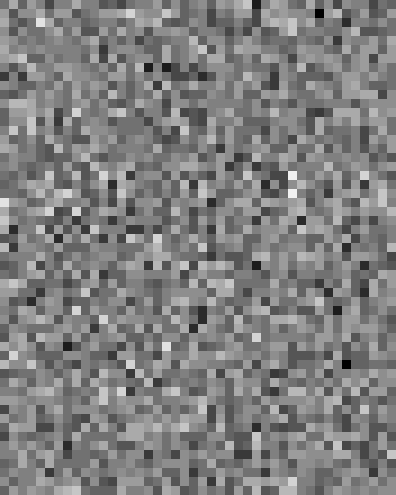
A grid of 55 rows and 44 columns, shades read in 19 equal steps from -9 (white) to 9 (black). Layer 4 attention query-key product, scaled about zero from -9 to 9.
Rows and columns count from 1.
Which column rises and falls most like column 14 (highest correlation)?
33
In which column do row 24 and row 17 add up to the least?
9
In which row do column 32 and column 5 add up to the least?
3
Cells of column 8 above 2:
8
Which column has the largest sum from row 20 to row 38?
22
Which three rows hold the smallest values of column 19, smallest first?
39, 2, 10
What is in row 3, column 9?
0
